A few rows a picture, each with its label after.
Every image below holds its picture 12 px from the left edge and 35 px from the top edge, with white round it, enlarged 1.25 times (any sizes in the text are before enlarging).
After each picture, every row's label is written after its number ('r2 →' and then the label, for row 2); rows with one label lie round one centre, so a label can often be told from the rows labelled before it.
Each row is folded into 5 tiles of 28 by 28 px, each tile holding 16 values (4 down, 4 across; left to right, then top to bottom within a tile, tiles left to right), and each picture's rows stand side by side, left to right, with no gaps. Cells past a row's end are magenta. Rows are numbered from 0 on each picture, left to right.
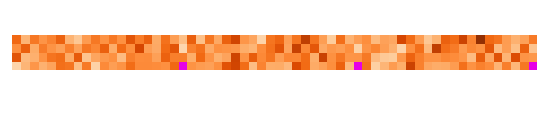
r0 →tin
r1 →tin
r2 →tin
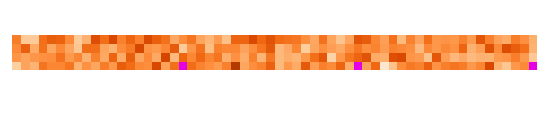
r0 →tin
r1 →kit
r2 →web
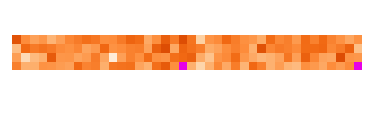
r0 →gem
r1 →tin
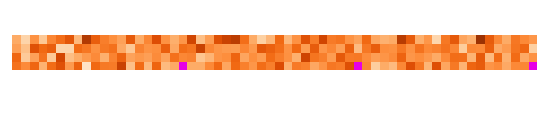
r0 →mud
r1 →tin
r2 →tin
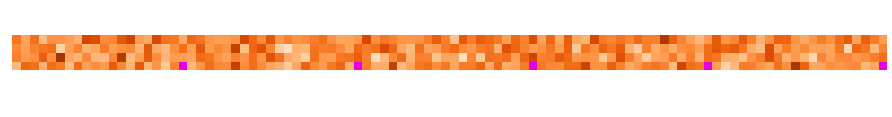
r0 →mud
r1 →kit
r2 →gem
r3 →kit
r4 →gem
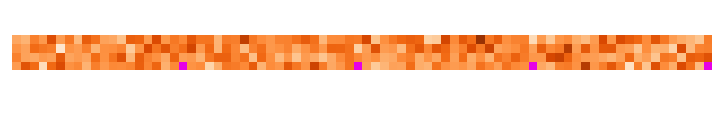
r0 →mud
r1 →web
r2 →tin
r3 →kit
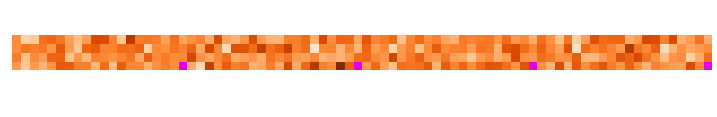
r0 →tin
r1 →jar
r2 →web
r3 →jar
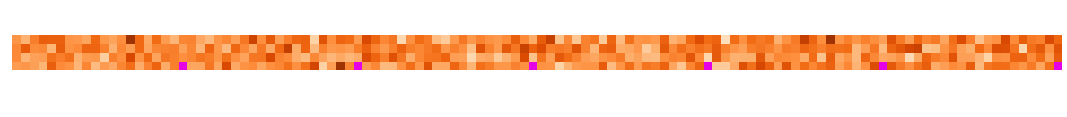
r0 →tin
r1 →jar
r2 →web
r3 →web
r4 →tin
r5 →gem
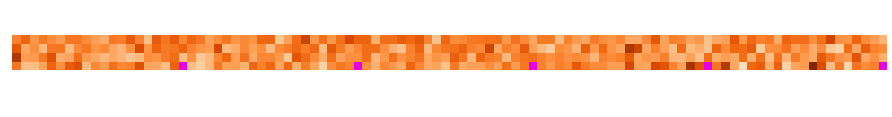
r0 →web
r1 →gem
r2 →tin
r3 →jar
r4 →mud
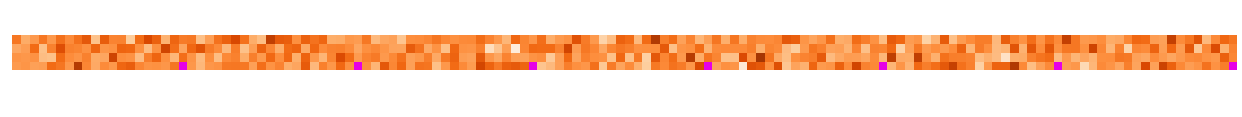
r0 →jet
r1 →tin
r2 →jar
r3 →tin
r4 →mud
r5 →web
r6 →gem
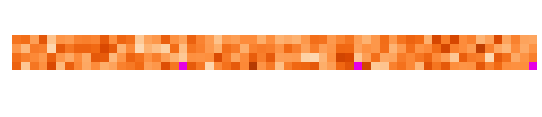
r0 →jar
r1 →web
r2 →jet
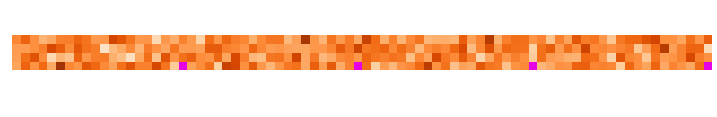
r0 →kit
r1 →mud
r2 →web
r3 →tin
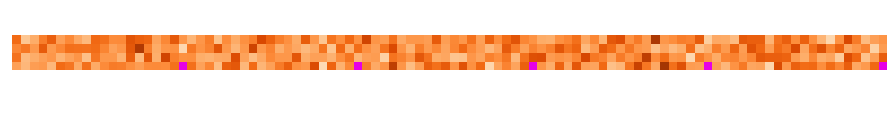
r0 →tin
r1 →mud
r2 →gem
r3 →mud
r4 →jet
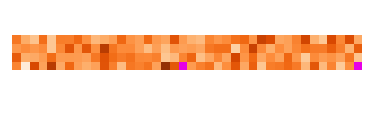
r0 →jar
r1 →mud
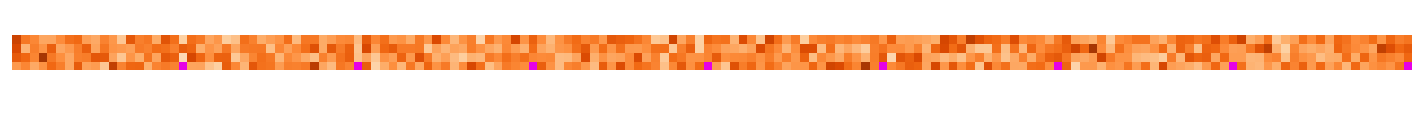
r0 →web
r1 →web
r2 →gem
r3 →jet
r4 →jar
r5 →kit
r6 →gem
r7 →gem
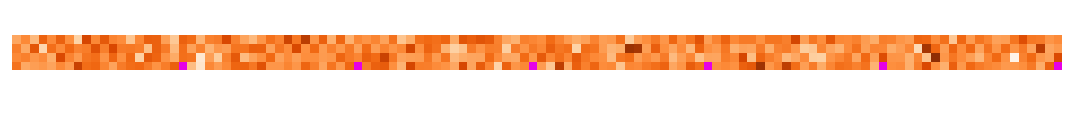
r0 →jet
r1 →tin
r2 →kit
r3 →jar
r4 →kit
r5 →jet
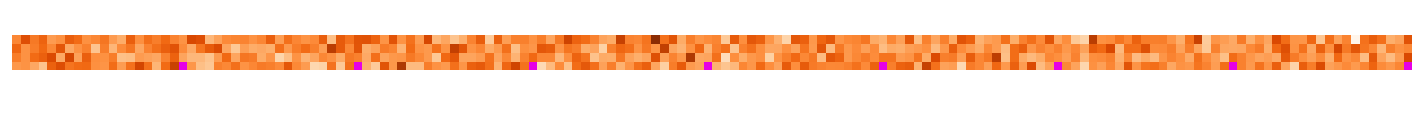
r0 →web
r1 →gem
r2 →jar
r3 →tin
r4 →tin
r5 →mud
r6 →jet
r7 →jet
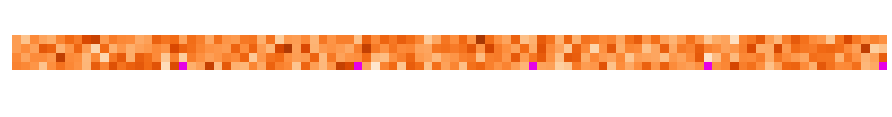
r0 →mud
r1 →jar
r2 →tin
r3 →web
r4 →jet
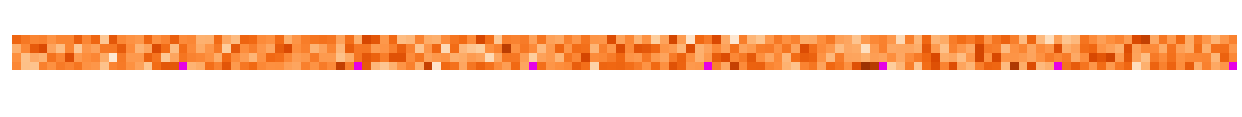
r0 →gem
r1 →jar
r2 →web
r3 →jet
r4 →jar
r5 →mud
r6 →mud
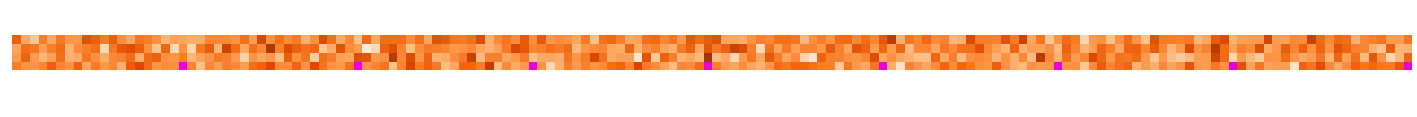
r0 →jet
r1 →jet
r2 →mud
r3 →gem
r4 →gem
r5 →tin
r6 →web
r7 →jet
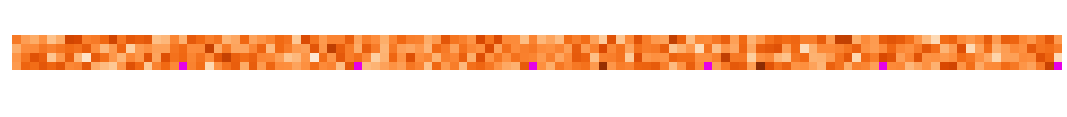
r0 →kit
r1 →web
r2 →tin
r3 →jet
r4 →kit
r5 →web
